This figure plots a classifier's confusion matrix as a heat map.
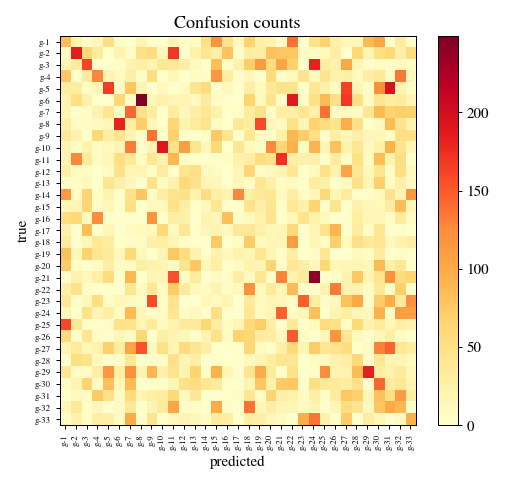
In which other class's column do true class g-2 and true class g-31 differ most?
g-11
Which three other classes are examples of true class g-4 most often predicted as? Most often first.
g-32, g-15, g-1
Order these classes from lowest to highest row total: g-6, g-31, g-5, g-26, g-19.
g-19, g-26, g-31, g-5, g-6
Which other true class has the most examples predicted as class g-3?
g-17
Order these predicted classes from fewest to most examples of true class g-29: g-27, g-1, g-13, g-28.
g-27, g-1, g-13, g-28
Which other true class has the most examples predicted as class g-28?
g-23
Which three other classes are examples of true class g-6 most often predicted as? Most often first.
g-8, g-22, g-27
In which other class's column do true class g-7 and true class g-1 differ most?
g-22
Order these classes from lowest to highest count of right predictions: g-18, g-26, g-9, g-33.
g-18, g-33, g-26, g-9
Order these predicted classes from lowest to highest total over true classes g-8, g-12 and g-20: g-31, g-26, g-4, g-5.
g-4, g-5, g-26, g-31
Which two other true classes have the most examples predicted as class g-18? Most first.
g-32, g-22
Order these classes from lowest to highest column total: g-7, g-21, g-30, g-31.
g-21, g-31, g-7, g-30
